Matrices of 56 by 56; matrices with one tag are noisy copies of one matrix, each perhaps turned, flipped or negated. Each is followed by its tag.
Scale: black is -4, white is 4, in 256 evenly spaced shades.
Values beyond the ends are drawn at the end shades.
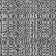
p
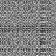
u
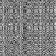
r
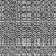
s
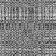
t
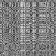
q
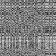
t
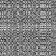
u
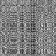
q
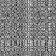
u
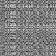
u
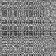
q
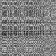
q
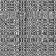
p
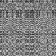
s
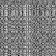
u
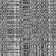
t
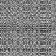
u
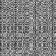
r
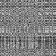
t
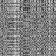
t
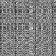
r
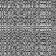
u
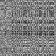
q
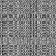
p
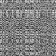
s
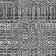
t
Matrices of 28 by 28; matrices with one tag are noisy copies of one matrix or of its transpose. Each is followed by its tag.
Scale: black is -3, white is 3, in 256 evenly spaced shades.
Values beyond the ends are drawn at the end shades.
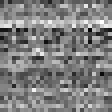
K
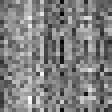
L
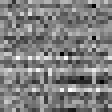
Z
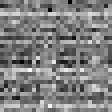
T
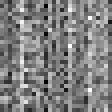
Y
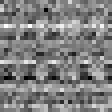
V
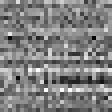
Z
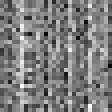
Y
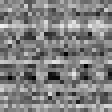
V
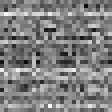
T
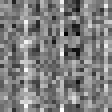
V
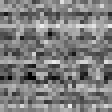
V
